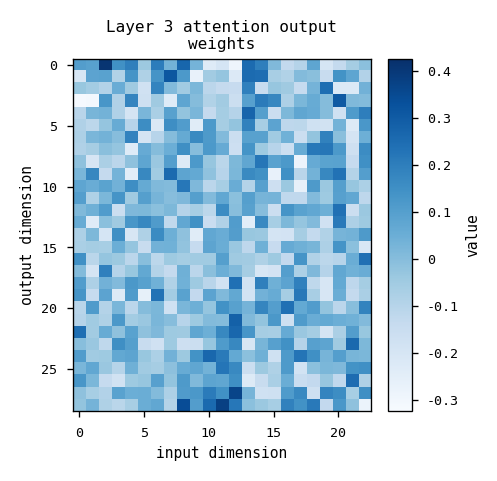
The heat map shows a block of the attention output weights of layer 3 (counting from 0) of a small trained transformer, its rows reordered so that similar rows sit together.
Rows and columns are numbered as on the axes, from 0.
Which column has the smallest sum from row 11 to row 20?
19
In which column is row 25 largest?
11
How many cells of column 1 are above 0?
12
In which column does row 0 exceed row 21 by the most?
2
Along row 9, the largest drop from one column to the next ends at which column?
15
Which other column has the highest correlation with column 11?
10
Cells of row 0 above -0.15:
19
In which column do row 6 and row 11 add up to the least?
17
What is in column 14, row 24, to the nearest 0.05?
0.05
